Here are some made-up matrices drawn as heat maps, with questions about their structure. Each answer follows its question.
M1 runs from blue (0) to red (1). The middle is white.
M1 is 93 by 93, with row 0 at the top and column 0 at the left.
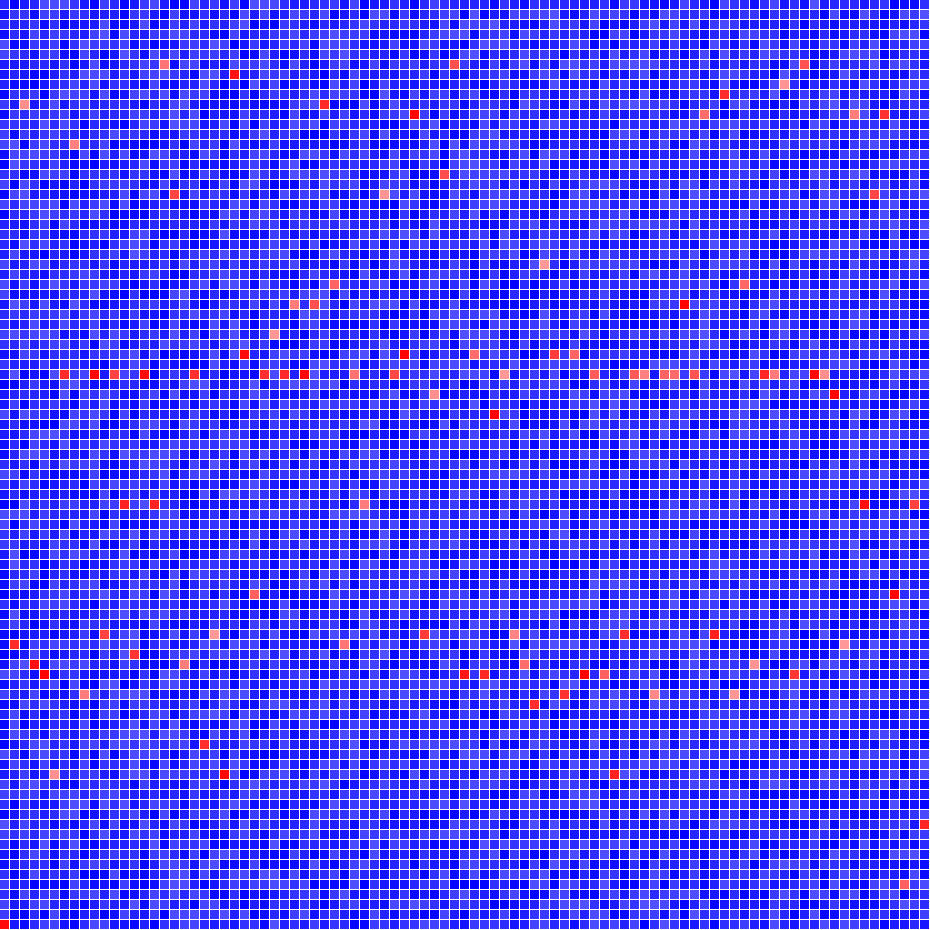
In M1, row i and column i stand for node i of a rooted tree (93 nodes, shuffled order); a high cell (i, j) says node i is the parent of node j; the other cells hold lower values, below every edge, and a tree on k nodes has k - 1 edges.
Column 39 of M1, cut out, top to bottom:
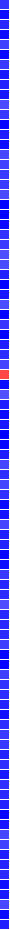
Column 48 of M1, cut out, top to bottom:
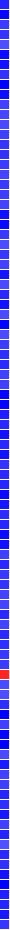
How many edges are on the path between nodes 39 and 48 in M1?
3
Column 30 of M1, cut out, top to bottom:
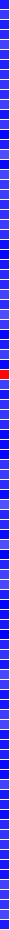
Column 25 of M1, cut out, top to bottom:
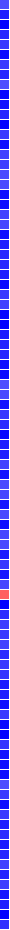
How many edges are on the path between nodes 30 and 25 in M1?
3
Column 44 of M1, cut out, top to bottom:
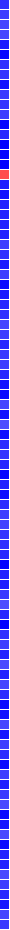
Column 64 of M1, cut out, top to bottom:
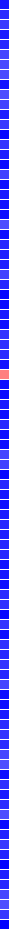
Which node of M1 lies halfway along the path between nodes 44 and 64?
19
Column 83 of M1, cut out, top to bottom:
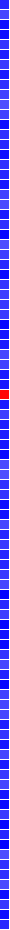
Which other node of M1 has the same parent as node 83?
43
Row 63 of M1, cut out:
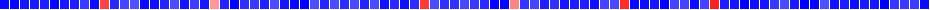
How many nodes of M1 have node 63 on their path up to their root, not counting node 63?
8
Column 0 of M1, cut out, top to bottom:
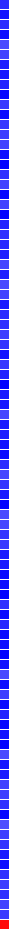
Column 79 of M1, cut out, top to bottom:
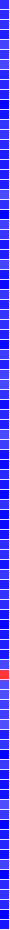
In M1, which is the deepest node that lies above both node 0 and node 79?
37
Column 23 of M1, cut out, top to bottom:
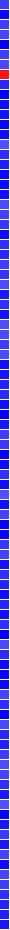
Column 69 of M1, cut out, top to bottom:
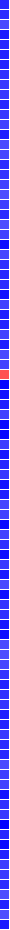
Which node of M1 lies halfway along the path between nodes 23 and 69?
14
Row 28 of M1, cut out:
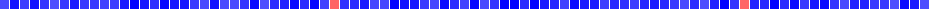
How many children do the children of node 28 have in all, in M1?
2
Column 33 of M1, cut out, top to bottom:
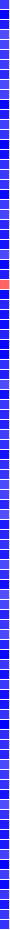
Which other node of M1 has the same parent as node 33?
74
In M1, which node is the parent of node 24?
35
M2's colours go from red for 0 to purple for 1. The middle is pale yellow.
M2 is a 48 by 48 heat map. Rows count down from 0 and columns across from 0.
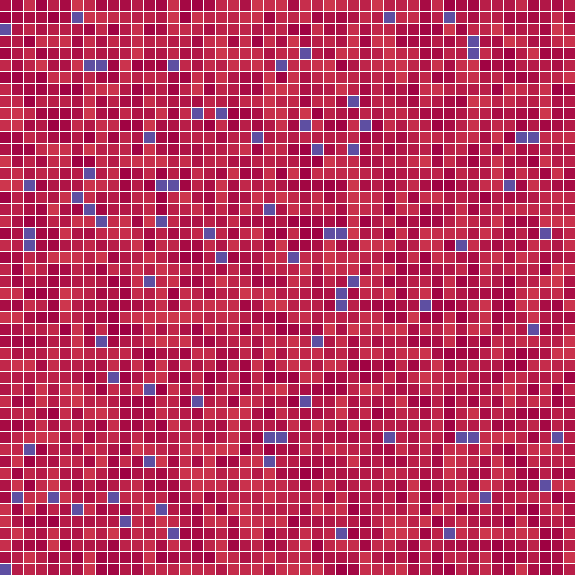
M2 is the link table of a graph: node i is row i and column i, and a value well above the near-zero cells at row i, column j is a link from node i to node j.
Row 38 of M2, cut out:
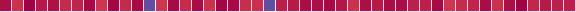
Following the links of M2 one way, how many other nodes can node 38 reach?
4
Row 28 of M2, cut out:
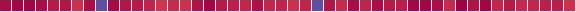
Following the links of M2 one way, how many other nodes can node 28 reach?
3
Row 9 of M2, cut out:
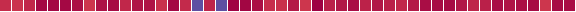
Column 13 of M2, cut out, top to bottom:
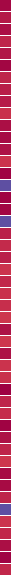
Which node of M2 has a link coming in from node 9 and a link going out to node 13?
node 18
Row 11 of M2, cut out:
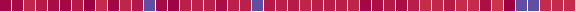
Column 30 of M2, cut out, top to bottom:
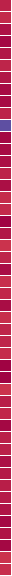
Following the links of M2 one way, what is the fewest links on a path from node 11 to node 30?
3
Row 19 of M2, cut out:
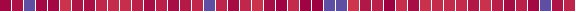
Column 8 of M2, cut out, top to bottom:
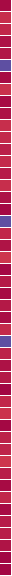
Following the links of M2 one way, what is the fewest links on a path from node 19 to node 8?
2
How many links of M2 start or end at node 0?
2
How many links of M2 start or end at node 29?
3
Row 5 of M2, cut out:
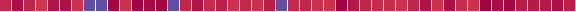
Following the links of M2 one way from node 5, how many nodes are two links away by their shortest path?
2
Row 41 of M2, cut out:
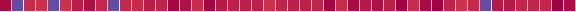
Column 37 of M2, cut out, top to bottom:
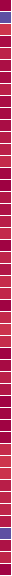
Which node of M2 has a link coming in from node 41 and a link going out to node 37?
node 1
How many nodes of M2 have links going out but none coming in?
11
